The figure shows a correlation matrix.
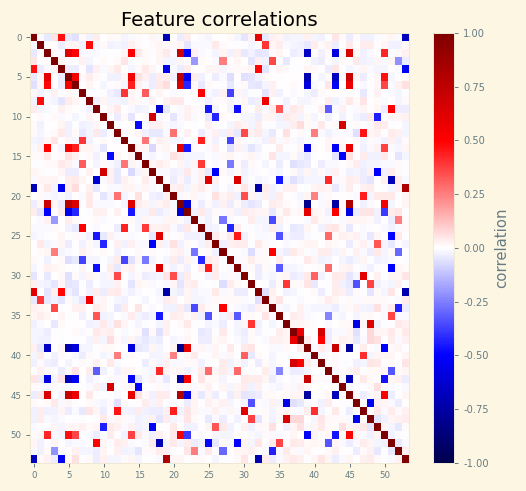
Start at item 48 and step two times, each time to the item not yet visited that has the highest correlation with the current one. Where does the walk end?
31
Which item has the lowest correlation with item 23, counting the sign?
34
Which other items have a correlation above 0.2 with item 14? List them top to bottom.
2, 5, 6, 21, 45, 50
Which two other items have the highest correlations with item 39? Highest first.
43, 22
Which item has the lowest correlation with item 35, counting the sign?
18
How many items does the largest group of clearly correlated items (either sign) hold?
10
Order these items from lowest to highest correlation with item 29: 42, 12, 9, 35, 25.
9, 35, 12, 42, 25
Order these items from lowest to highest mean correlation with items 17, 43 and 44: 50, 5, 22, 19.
5, 50, 19, 22
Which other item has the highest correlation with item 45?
21
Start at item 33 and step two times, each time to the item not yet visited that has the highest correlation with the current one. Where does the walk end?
1
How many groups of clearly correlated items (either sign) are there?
11
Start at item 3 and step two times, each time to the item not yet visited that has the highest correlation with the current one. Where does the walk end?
27
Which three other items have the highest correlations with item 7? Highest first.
24, 13, 16
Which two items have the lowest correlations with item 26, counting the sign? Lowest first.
17, 10
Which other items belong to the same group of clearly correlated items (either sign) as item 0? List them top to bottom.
4, 19, 32, 53
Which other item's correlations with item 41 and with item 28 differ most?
37
